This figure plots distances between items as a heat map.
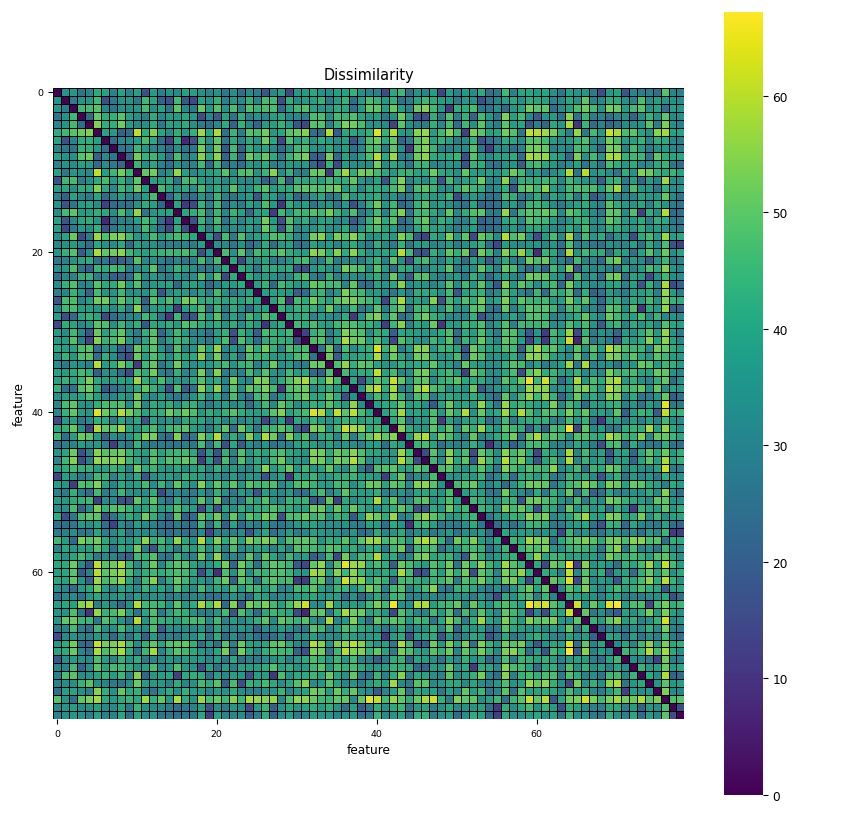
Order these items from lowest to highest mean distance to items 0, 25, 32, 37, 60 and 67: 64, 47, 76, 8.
8, 47, 64, 76
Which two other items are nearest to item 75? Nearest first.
71, 40
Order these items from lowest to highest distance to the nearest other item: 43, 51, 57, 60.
60, 51, 57, 43
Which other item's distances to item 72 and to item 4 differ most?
42
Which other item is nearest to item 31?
65
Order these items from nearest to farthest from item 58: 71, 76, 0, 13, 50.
13, 50, 0, 71, 76
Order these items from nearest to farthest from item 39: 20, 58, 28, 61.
20, 61, 58, 28
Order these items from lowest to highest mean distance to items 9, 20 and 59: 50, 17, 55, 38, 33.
55, 50, 17, 33, 38
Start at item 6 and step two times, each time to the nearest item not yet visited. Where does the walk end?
14
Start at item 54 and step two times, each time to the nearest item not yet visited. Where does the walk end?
7
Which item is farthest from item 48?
43
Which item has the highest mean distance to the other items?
76
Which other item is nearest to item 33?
9
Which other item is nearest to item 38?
36
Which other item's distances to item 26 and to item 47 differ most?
29
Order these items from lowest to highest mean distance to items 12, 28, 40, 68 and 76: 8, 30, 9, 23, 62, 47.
62, 23, 9, 8, 30, 47
